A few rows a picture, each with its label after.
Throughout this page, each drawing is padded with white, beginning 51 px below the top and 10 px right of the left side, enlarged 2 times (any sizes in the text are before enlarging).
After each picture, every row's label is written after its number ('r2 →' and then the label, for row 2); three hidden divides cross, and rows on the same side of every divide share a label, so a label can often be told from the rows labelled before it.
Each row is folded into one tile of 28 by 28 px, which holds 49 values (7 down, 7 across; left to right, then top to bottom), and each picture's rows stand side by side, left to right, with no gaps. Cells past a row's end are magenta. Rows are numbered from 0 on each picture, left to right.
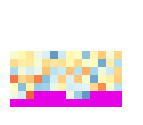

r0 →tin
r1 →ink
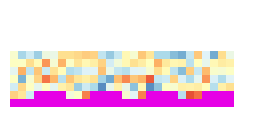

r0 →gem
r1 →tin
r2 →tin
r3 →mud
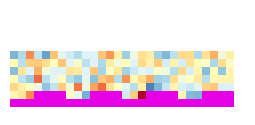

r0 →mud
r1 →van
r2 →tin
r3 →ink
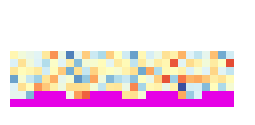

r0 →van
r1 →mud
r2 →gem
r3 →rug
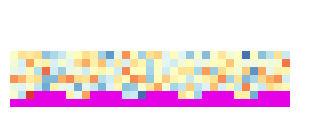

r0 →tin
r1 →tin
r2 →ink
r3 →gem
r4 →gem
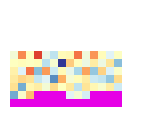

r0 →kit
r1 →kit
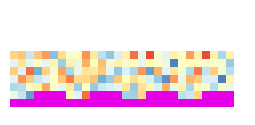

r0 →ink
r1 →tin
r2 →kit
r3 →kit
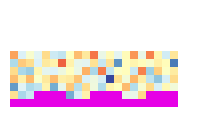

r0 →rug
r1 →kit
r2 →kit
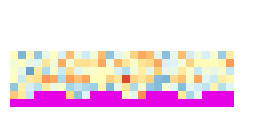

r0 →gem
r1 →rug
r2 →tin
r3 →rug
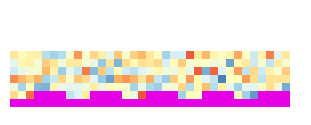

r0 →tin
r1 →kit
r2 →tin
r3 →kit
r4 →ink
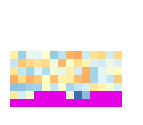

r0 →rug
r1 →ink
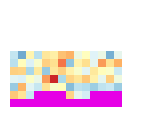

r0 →gem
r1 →rug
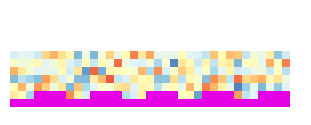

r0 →van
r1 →gem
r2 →kit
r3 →van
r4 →rug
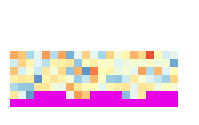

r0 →ink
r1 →mud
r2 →kit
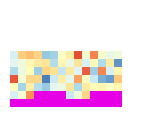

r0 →tin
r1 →kit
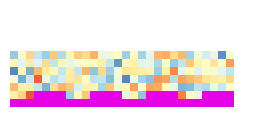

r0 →mud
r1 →kit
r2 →van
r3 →rug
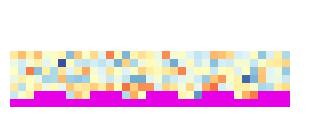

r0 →kit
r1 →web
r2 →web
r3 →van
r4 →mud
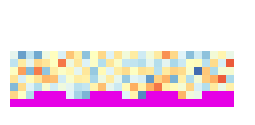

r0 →gem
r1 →ink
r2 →van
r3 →gem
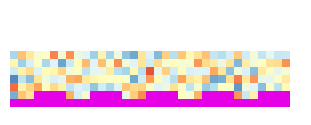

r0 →web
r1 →rug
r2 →mud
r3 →tin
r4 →rug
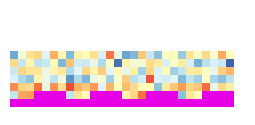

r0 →web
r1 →web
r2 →mud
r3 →web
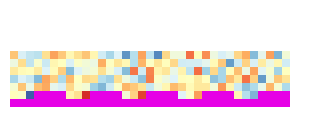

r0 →van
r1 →tin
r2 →mud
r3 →kit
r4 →ink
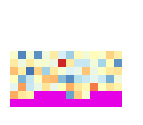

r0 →gem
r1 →web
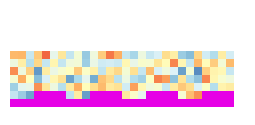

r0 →ink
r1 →van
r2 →gem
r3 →mud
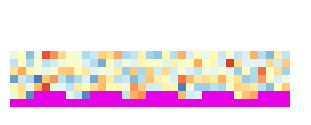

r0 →van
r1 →van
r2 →mud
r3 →rug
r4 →mud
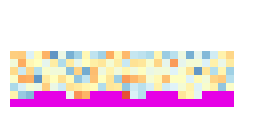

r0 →ink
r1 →mud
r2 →rug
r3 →gem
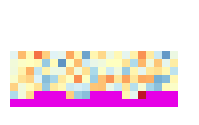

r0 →kit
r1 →ink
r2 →tin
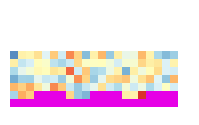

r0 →web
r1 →ink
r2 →tin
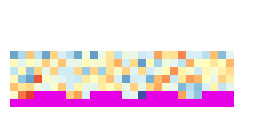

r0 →mud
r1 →gem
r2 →van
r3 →rug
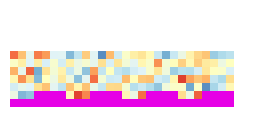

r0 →ink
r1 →mud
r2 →tin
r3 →tin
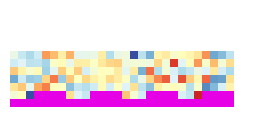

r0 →van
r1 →rug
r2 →gem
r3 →tin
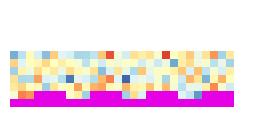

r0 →mud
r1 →van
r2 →web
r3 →ink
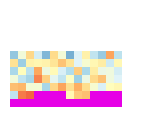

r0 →mud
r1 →mud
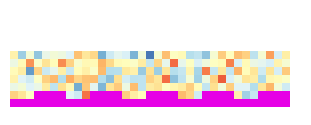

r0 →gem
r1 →tin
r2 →gem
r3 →gem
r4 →ink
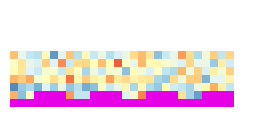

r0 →rug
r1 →rug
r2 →tin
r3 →ink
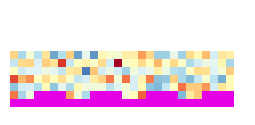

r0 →rug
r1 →gem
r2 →tin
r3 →web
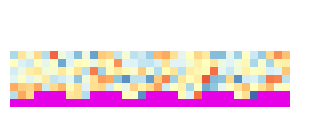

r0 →web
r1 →gem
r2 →van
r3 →tin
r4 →van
